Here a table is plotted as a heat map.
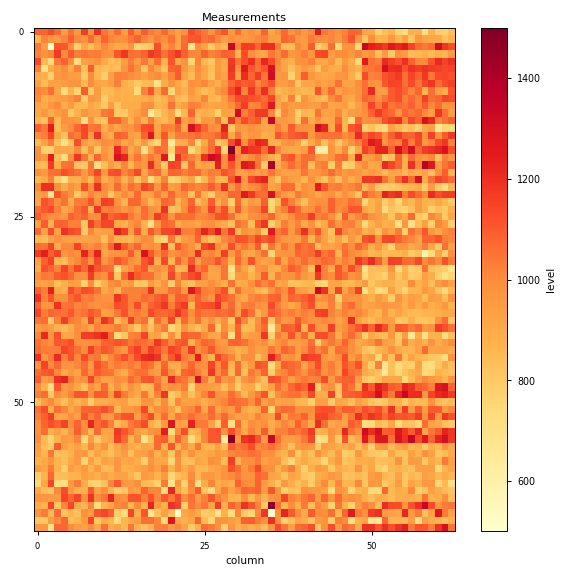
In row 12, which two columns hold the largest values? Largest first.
35, 58
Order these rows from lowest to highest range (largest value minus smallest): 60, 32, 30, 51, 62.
60, 51, 62, 32, 30
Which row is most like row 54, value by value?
49
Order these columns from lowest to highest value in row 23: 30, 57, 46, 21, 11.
21, 57, 46, 30, 11
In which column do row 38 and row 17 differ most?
20
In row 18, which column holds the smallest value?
9
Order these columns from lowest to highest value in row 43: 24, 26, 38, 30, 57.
30, 57, 24, 38, 26
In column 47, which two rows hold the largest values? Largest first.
65, 39
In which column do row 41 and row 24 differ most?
19
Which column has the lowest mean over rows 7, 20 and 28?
18
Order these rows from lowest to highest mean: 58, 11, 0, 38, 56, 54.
58, 56, 11, 0, 38, 54
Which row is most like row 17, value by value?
29
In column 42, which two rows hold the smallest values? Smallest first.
16, 55
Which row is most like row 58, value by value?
34
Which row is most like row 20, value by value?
15
